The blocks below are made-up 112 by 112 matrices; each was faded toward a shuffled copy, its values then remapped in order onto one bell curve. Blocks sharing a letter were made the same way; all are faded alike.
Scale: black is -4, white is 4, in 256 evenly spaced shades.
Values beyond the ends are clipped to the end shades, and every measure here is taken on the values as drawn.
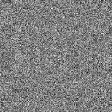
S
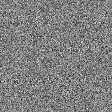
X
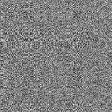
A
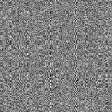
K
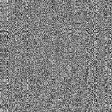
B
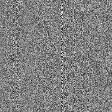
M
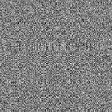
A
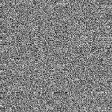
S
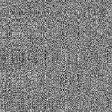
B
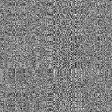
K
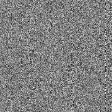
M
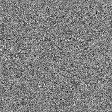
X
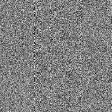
M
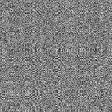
A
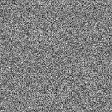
S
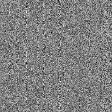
M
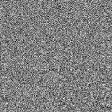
S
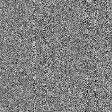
M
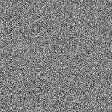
S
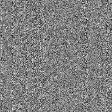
M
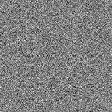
S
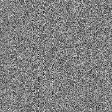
M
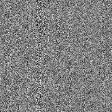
M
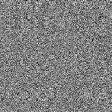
S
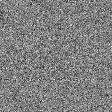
X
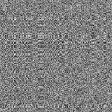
A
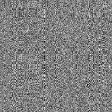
B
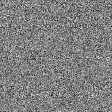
X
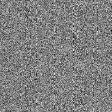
M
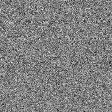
X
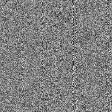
M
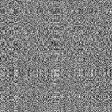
A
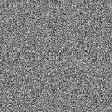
S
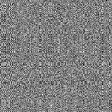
K
